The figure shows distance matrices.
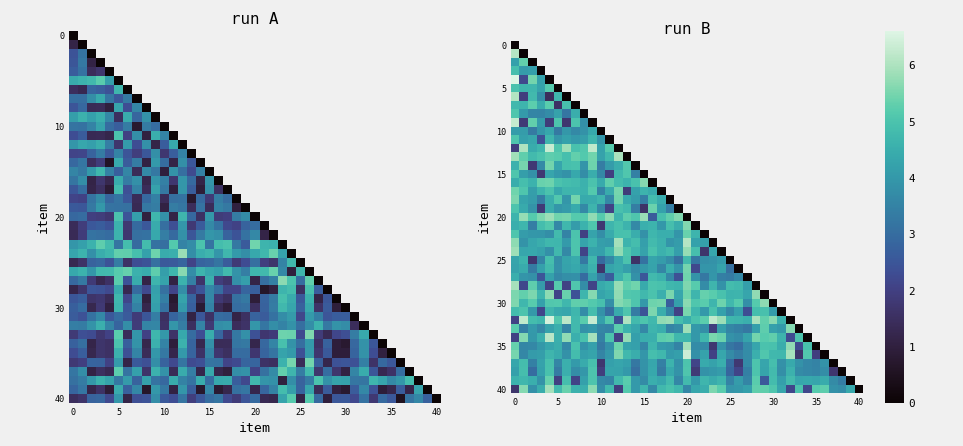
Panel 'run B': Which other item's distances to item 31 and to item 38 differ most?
21
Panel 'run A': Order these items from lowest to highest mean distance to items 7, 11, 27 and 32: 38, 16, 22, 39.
39, 16, 22, 38
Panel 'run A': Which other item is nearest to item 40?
36
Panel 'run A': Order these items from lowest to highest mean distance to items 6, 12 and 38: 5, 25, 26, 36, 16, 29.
25, 36, 5, 29, 16, 26
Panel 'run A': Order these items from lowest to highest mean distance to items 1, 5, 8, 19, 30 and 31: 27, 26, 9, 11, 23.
11, 27, 9, 23, 26
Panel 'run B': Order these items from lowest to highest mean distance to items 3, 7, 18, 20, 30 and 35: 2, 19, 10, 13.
19, 10, 2, 13
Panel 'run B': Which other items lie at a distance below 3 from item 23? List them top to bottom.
33, 35, 36
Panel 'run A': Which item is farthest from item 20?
23
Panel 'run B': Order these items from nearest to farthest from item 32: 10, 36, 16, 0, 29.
0, 10, 16, 29, 36
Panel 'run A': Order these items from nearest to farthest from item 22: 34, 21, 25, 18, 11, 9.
21, 25, 18, 11, 34, 9
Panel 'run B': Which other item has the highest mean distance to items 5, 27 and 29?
20
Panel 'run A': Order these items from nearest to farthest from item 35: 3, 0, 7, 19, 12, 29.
29, 3, 0, 19, 7, 12
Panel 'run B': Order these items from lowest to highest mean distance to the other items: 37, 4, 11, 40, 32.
37, 11, 40, 4, 32
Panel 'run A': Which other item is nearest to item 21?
28
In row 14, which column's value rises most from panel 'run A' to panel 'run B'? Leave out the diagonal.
4
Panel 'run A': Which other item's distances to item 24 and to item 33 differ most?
26
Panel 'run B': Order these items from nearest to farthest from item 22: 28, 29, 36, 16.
28, 36, 16, 29
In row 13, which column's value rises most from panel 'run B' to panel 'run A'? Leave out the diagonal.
17
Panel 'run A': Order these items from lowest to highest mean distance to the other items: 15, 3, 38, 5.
3, 15, 38, 5
